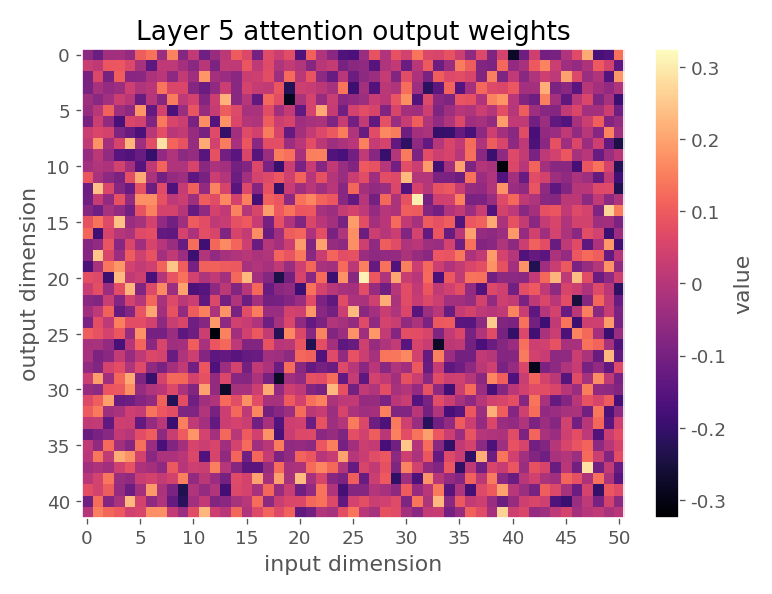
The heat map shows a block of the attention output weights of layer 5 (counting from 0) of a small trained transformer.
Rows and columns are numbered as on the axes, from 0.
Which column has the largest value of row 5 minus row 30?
13
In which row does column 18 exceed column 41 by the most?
18
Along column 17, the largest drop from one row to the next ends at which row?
15
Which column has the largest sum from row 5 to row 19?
22
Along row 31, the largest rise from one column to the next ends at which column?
9
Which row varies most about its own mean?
20
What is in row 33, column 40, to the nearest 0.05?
-0.05
